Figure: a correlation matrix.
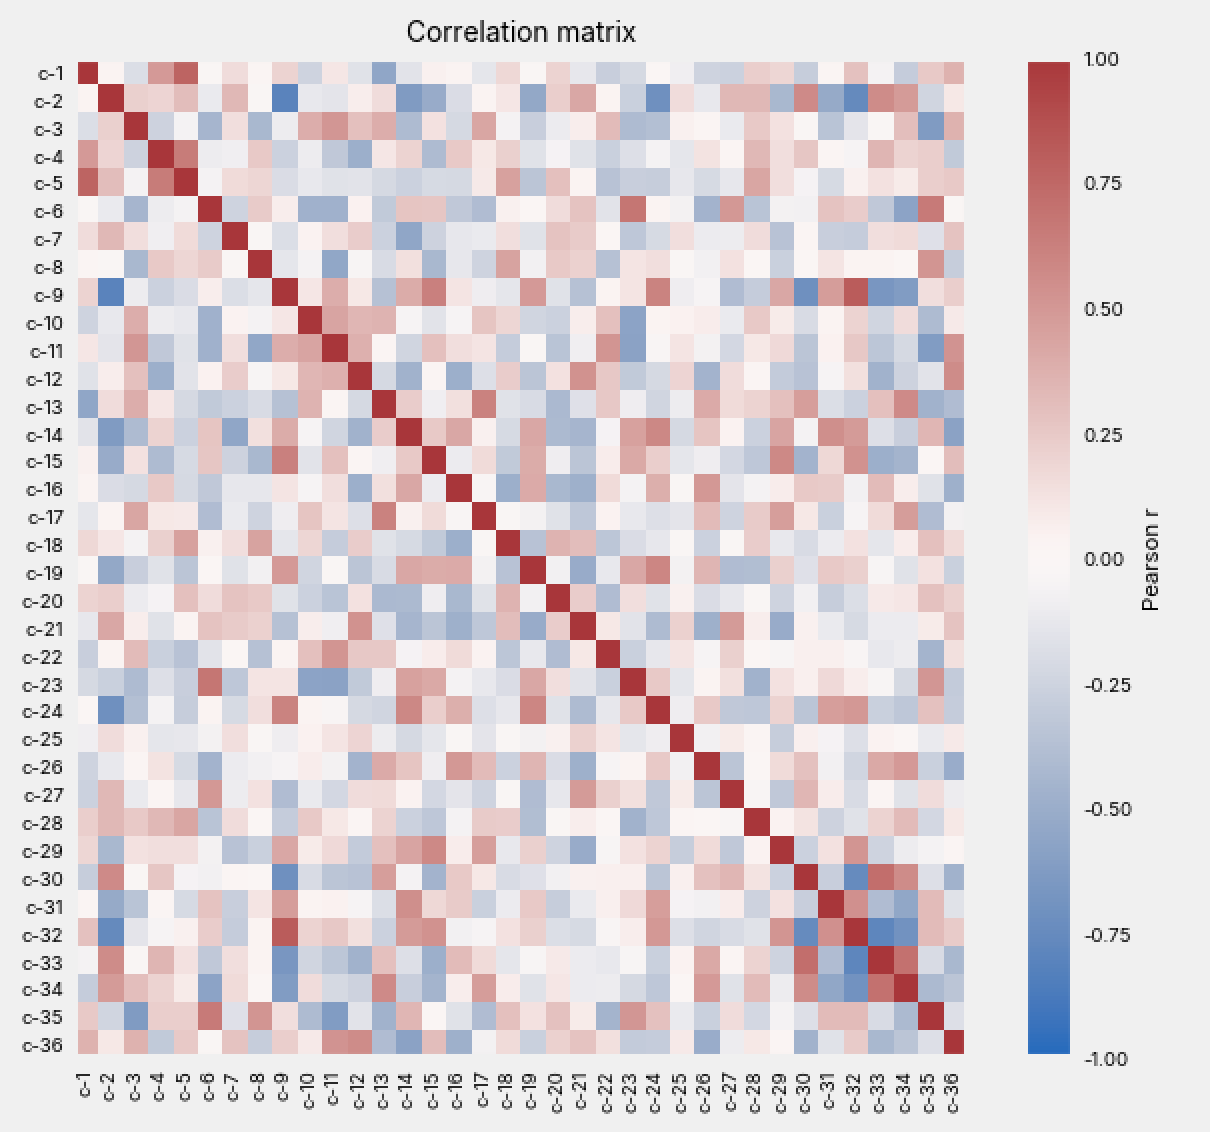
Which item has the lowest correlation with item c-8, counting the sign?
c-11
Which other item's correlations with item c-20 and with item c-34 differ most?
c-13
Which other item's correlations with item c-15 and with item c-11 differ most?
c-23
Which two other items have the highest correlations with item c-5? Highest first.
c-1, c-4
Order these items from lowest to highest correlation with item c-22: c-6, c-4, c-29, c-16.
c-4, c-6, c-29, c-16
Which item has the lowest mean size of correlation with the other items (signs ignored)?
c-25
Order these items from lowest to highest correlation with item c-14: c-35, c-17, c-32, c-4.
c-17, c-4, c-35, c-32
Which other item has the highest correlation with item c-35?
c-6
